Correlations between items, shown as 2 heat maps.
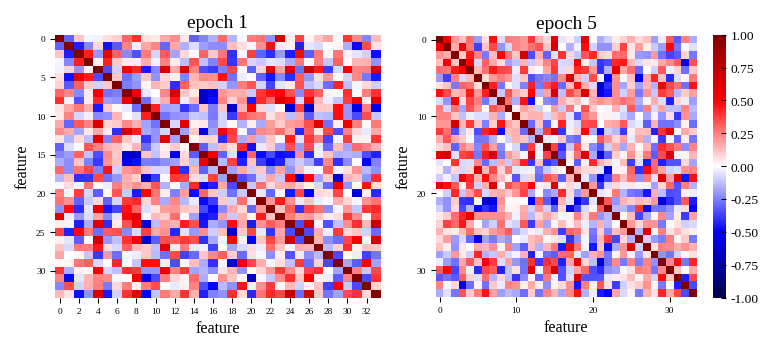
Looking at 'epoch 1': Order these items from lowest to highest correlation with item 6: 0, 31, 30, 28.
28, 30, 31, 0
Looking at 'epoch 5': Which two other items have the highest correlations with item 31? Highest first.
18, 29
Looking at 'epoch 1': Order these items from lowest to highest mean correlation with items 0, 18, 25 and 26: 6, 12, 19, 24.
19, 6, 12, 24
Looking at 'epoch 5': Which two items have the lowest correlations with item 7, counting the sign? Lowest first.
21, 22
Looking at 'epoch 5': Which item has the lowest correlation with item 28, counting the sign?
12
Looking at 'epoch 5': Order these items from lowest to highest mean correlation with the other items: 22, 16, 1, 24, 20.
22, 16, 20, 24, 1
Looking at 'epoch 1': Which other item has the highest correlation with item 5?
2
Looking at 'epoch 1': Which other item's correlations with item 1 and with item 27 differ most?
11
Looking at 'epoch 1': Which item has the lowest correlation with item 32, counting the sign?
16
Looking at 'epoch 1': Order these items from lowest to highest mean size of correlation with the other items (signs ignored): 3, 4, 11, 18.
3, 11, 18, 4
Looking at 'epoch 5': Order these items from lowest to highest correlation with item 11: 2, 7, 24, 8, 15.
15, 7, 24, 8, 2
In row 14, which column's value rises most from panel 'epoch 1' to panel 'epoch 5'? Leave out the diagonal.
15
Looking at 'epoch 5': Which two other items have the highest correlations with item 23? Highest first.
4, 3
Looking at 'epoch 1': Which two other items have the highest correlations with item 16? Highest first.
15, 18
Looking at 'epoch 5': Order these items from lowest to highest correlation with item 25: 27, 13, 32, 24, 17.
13, 32, 24, 17, 27
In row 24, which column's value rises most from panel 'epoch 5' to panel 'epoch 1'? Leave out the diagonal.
33
